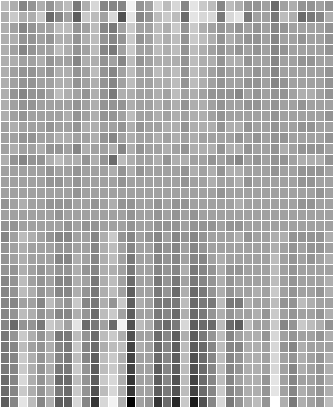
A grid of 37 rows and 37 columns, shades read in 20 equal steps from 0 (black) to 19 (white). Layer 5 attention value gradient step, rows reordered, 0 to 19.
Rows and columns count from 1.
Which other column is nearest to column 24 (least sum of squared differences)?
26
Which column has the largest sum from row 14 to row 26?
13
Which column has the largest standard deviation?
15
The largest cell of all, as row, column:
37, 31
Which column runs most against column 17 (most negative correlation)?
32
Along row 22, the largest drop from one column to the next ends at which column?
14
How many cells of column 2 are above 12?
6
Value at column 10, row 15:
11
